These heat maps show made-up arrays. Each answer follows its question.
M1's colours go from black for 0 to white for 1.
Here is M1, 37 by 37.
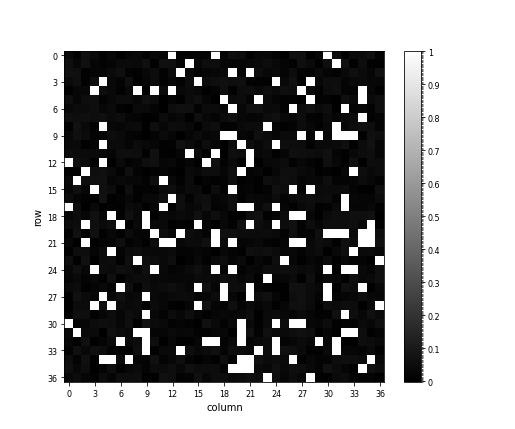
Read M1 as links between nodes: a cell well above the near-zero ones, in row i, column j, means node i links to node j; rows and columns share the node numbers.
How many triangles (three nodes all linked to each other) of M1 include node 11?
1
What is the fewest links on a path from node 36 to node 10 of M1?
4
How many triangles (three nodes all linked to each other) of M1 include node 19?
2
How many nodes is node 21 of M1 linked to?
9
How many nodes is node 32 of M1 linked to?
8
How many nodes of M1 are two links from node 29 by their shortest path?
10
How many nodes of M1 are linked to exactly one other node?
2
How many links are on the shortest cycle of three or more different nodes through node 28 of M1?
3
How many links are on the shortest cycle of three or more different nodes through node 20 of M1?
3
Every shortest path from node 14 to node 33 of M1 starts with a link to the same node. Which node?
node 1
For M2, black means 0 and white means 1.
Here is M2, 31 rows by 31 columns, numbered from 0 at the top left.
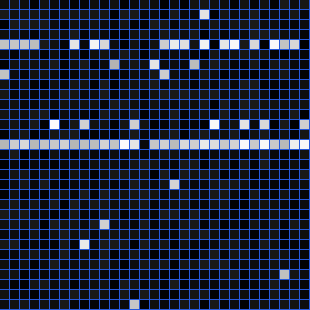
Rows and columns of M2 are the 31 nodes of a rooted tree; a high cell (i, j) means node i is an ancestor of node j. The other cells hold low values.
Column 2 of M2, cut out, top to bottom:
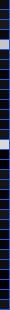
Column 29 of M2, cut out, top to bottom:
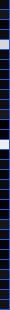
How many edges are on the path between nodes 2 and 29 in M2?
2
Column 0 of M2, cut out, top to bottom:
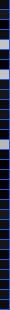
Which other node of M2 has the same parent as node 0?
16
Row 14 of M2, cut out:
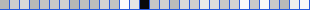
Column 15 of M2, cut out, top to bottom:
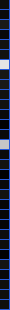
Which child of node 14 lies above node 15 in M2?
6
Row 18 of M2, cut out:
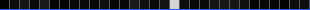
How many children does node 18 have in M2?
1
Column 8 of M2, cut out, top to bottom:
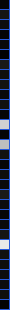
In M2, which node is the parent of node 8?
24
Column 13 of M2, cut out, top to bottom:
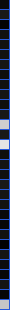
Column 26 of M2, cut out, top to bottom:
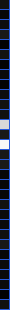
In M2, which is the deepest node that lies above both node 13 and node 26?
12
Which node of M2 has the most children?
4
